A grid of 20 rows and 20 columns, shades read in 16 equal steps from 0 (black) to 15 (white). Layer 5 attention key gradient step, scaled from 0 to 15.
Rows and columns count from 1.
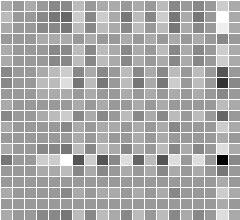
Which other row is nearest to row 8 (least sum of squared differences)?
7
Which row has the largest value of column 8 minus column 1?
15
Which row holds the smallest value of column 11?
2
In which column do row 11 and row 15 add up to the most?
6
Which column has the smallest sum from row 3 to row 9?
19
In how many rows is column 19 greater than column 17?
13
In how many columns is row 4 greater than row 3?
8
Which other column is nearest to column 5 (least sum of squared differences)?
17
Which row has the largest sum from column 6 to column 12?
1
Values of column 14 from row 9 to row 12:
9 10 8 10
